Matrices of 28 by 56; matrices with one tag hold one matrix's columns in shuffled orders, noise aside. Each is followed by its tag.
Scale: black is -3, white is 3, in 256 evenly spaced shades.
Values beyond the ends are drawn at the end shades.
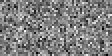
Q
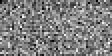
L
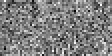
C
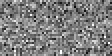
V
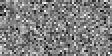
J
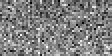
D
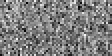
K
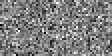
Q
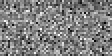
L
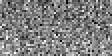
D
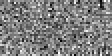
C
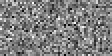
Q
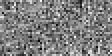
C
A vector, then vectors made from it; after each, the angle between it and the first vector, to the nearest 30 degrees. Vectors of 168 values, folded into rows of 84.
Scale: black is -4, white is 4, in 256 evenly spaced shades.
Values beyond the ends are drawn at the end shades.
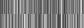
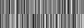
90 degrees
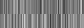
30 degrees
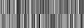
90 degrees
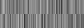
120 degrees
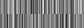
90 degrees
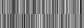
120 degrees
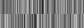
90 degrees
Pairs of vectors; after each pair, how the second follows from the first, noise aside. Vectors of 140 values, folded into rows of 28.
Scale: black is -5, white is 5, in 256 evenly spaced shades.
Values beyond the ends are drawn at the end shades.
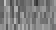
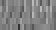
reversed, partly zeroed.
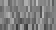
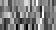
scaled up.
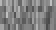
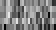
reversed, negated, scaled up.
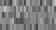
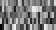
reversed, negated, scaled up.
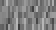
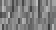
reversed, negated.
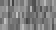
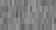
negated, shrunk.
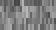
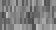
reversed, negated.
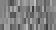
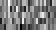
reversed, negated, scaled up.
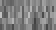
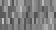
reversed, negated.
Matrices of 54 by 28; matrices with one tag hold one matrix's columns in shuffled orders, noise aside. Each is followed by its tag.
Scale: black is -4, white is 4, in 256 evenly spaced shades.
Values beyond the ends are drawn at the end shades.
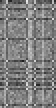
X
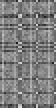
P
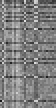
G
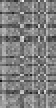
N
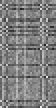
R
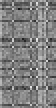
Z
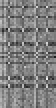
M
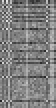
G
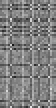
R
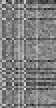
X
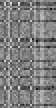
Z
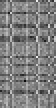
N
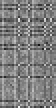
R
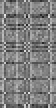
P
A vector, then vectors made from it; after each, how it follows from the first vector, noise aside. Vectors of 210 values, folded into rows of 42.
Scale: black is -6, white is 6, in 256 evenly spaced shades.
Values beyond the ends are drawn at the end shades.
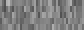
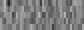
negated.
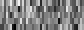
wrapped around, negated, scaled up.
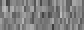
negated.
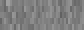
shrunk.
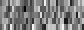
wrapped around, negated, scaled up.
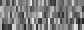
reversed, scaled up.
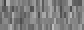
copied.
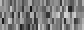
wrapped around, negated, scaled up.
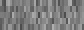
copied.
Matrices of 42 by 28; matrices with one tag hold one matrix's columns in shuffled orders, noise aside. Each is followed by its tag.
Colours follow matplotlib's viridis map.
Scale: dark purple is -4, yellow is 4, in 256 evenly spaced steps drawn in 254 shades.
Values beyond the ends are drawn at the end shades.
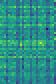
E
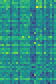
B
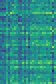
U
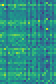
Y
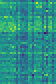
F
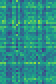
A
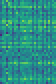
A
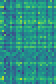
A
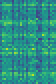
Y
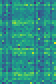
Y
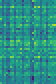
E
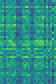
E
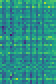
B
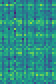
Y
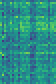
F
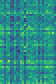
U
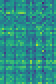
U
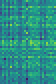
E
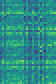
U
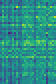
E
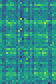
Y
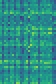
U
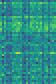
F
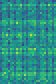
Y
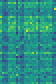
F
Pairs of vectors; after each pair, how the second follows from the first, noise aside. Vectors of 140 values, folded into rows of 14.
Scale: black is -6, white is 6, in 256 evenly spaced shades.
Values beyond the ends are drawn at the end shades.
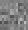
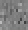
negated, partly zeroed.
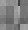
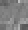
negated, partly zeroed.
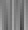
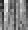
reversed, negated, scaled up.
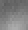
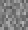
shuffled.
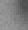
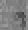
wrapped around, partly zeroed.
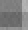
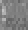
wrapped around, partly zeroed.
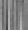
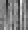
reversed, negated, scaled up.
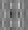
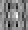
reversed, negated, scaled up.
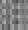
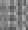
reversed.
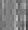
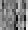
negated, scaled up.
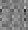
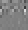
negated, partly zeroed.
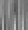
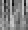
reversed, negated, scaled up.
